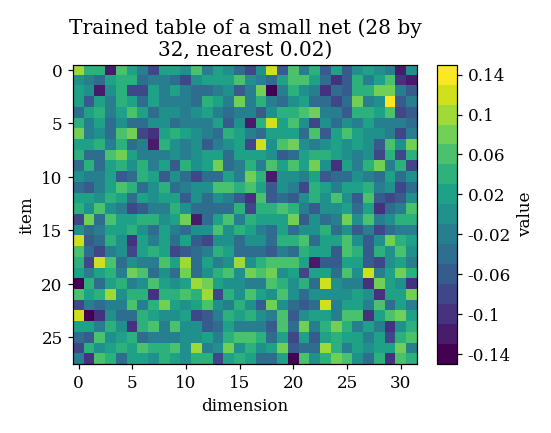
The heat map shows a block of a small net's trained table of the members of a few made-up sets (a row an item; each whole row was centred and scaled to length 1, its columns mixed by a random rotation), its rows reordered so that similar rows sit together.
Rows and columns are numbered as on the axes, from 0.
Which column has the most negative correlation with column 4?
30
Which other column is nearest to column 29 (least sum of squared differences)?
26
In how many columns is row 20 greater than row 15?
17
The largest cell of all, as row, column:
3, 29
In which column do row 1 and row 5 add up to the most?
20
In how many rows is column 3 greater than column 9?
16
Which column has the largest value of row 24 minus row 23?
1
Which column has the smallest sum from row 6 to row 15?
28
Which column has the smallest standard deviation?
8
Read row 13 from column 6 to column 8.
-0.06 -0.02 -0.02
